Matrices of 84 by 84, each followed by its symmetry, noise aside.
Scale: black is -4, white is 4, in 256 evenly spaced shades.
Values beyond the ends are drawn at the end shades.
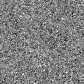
antisymmetric.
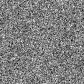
same after a half turn.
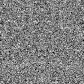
mirrored left to right.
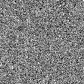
antisymmetric.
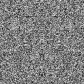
mirrored left to right.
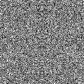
mirrored left to right.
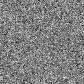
antisymmetric.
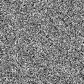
symmetric across the other diagonal.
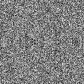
mirrored top to bottom.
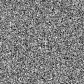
antisymmetric.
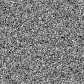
same after a half turn.
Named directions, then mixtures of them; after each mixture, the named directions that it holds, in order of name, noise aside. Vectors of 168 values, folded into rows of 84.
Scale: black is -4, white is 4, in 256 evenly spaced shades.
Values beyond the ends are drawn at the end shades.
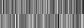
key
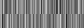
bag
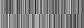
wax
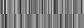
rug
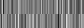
bag, key.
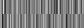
bag, rug.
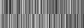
bag, wax.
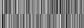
bag.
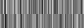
rug.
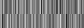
bag.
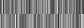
key.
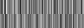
rug.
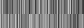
key, wax.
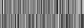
bag, key.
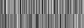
rug, wax.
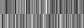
bag, key.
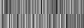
bag, wax.
